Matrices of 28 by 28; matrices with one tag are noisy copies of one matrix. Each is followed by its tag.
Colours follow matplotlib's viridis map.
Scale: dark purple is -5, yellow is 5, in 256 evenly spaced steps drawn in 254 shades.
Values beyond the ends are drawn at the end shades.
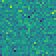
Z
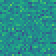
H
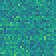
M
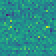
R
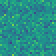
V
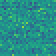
H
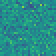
Z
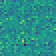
M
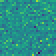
H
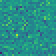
H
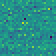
H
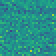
V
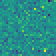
H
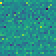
R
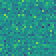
V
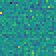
Z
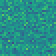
H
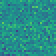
R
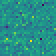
Z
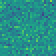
R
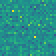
Z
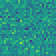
Z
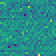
R
